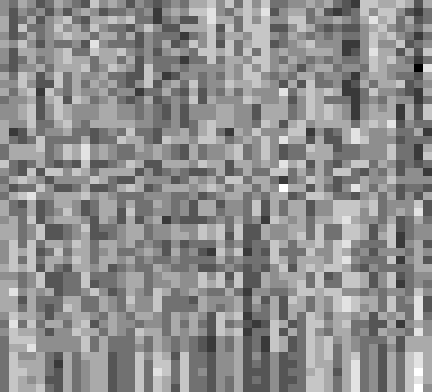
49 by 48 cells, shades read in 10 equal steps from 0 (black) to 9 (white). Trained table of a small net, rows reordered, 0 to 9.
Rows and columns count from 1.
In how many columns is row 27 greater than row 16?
11
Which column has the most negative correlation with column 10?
42
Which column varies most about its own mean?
47
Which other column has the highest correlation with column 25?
20
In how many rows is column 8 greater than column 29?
28
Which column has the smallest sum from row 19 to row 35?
45
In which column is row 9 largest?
48
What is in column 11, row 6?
8
